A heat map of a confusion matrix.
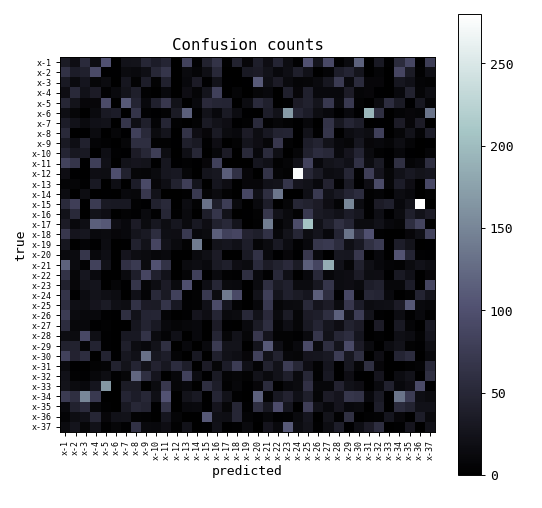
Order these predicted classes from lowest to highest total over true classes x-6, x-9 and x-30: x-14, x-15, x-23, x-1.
x-15, x-14, x-1, x-23
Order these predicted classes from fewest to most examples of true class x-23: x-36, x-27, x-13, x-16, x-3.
x-36, x-3, x-16, x-27, x-13
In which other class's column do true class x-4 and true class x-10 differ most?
x-16
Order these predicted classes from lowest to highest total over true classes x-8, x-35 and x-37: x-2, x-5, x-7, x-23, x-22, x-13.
x-5, x-7, x-2, x-13, x-22, x-23
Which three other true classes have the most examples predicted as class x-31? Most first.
x-6, x-18, x-12
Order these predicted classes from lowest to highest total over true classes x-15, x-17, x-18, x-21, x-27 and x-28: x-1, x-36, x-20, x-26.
x-20, x-26, x-1, x-36
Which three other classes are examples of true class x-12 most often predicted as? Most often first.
x-24, x-17, x-6
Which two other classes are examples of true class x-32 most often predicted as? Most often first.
x-8, x-13
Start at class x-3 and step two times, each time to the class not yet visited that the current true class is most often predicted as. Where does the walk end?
x-34
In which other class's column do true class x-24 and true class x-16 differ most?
x-17
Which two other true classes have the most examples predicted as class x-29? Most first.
x-15, x-18
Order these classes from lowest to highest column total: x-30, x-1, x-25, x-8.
x-30, x-8, x-1, x-25
